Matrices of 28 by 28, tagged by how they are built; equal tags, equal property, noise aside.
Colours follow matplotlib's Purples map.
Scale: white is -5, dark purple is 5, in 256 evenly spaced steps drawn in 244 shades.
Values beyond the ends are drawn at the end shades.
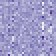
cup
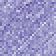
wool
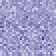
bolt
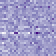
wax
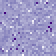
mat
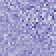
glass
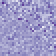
glass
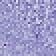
glass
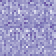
bolt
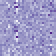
cup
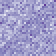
wool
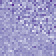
glass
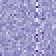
cup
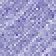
wool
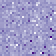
mat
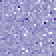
mat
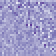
glass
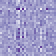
wax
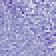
glass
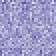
bolt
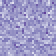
bolt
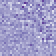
glass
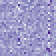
cup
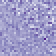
glass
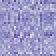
wax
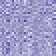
wax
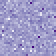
mat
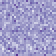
bolt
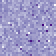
mat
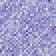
wool
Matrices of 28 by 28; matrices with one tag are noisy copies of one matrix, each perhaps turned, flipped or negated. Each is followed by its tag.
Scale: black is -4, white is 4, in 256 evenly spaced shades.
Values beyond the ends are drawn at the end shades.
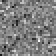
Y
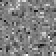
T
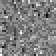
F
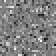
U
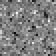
T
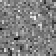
Y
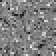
T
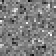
T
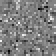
F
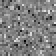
U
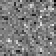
F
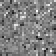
Y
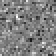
Y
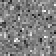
U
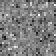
F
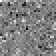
F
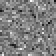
T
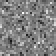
T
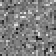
Y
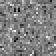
U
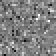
Y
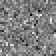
U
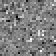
Y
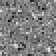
T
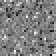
F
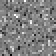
U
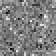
U
